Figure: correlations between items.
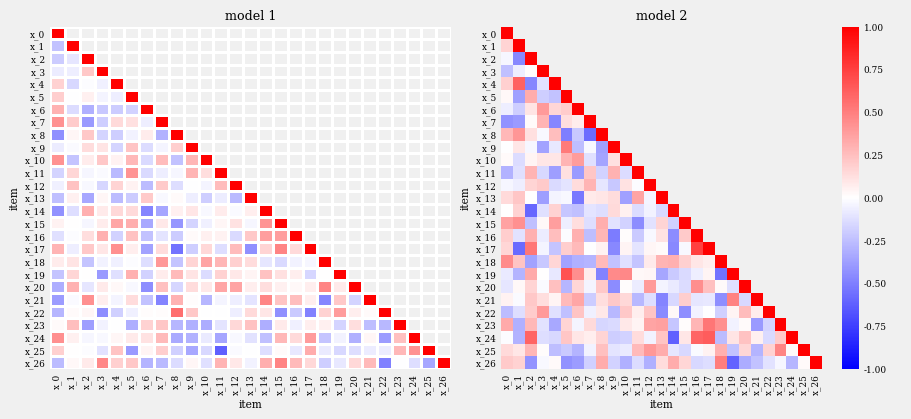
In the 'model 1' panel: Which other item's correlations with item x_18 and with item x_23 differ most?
x_10
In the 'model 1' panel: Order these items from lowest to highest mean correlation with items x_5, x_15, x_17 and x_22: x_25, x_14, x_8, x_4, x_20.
x_8, x_25, x_20, x_4, x_14
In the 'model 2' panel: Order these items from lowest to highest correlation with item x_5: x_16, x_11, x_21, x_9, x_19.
x_16, x_11, x_21, x_9, x_19
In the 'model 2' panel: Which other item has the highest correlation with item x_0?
x_18
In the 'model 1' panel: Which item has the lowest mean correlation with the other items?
x_6
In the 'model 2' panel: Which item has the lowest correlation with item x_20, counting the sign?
x_9
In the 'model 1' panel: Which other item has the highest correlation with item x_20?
x_18
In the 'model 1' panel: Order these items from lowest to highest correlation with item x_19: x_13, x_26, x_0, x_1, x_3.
x_3, x_0, x_26, x_13, x_1
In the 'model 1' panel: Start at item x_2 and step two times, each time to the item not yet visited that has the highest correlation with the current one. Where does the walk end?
x_14
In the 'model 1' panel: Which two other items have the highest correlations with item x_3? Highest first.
x_26, x_16
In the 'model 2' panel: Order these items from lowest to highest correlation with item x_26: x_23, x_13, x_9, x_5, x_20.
x_5, x_20, x_9, x_23, x_13
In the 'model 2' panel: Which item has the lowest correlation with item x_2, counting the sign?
x_14
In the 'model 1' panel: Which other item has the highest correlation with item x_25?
x_24
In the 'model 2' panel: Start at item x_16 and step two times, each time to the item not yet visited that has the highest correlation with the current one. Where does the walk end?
x_24
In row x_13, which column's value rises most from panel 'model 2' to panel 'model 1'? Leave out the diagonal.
x_6
